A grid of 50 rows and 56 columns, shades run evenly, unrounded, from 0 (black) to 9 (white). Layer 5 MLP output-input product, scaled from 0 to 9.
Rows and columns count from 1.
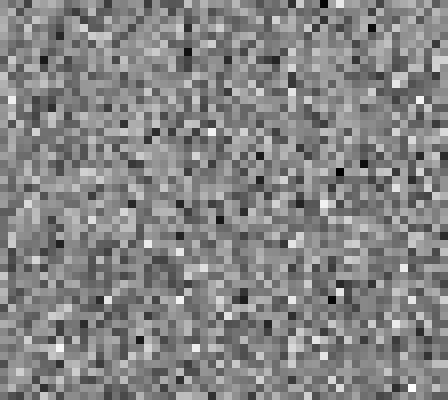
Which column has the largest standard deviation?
37
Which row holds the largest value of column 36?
23
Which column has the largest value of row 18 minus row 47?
20
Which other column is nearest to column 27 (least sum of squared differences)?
17
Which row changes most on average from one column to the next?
38
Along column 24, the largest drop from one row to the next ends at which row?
36
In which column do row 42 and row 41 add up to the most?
50
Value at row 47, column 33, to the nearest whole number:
5
